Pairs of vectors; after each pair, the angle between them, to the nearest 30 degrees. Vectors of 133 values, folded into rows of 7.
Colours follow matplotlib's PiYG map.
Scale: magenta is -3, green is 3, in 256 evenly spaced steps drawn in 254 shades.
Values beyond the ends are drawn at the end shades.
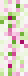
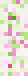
30 degrees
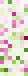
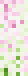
60 degrees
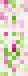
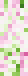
90 degrees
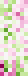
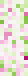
120 degrees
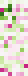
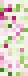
150 degrees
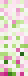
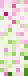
60 degrees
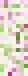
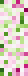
90 degrees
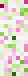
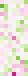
150 degrees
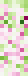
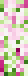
90 degrees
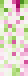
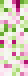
30 degrees
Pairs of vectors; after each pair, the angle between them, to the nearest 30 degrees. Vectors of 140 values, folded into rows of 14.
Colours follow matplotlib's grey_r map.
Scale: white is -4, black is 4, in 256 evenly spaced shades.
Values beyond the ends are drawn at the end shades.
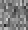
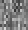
60 degrees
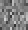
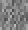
150 degrees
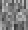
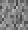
90 degrees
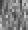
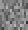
120 degrees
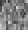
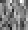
90 degrees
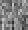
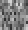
120 degrees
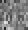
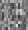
90 degrees
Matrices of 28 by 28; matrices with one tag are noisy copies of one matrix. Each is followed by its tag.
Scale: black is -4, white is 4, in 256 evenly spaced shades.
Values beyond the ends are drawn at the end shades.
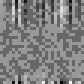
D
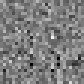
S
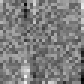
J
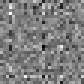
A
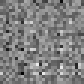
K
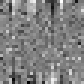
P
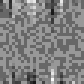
P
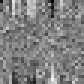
P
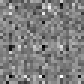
A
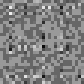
A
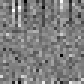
D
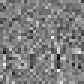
S
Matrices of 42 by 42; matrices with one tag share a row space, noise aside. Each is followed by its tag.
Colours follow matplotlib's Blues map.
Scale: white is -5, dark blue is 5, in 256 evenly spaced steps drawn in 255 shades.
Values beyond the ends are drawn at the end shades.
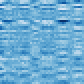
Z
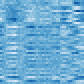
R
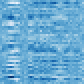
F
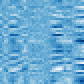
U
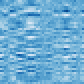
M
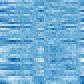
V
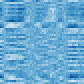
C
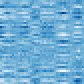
Z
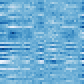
V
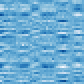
Z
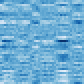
Z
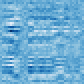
F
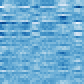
Z
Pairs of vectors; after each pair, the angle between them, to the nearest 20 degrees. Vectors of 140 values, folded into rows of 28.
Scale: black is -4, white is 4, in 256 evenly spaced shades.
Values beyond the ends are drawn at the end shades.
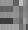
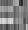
160 degrees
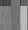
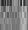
40 degrees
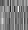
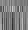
120 degrees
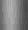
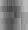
160 degrees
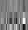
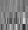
20 degrees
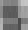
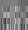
120 degrees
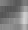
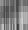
40 degrees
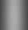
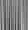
100 degrees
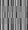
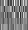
60 degrees
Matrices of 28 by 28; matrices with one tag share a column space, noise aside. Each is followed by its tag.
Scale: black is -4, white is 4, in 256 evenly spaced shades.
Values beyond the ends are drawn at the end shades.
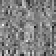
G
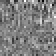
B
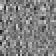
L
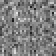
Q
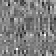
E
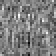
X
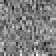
L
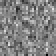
L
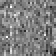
Q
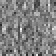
G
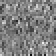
L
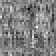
X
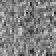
Q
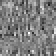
E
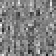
G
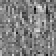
X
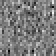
Q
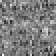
L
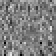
L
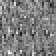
E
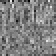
B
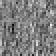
G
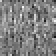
X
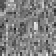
G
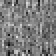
G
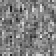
X
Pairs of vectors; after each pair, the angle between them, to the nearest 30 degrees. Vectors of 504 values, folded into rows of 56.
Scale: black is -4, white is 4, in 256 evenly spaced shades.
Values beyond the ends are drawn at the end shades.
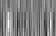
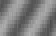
90 degrees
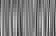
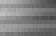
90 degrees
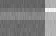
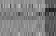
150 degrees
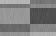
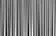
90 degrees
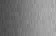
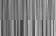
60 degrees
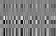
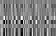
30 degrees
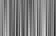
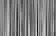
30 degrees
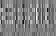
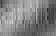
60 degrees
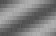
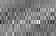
120 degrees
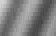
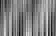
120 degrees
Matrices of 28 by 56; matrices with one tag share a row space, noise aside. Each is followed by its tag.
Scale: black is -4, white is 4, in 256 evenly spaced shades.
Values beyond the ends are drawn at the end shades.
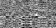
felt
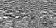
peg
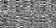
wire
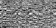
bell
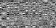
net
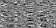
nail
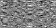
nail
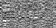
bell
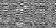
wire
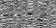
nail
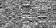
felt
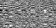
peg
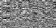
bell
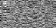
bell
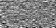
net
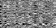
bell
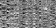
net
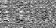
wire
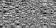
peg
